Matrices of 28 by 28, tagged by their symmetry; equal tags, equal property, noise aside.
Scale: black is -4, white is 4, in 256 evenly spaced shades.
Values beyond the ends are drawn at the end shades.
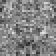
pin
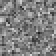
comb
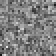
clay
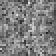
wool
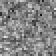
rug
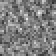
rug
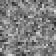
comb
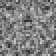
pin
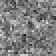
rug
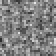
rug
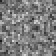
wool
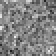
comb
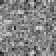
wool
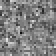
clay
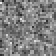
clay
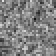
rug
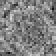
comb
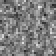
rug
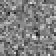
clay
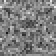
pin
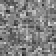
clay
